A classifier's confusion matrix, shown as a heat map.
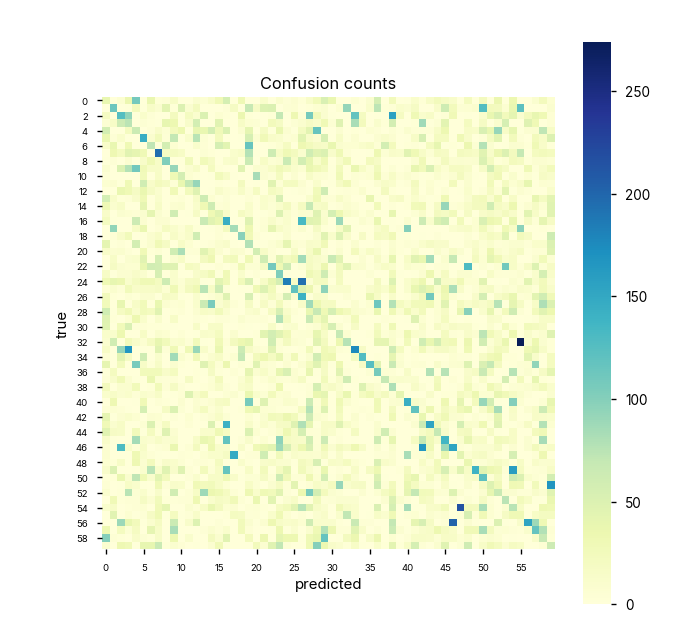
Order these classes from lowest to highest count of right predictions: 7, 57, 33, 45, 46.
57, 45, 46, 33, 7
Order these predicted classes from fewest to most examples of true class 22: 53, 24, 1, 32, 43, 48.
43, 1, 32, 24, 53, 48
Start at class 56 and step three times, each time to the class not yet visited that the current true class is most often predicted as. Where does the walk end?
27
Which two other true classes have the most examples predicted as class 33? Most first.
2, 3
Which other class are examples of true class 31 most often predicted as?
50
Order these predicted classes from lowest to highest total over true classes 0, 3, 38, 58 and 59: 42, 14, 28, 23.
14, 42, 23, 28
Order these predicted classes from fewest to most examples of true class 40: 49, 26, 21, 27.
26, 49, 21, 27
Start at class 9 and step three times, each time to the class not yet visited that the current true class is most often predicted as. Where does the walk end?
48
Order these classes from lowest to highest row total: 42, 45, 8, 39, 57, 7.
42, 39, 8, 57, 45, 7
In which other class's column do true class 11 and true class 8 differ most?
12
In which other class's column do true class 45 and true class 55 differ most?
16
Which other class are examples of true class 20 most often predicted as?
10
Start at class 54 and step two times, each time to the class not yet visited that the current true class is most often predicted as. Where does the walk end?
17
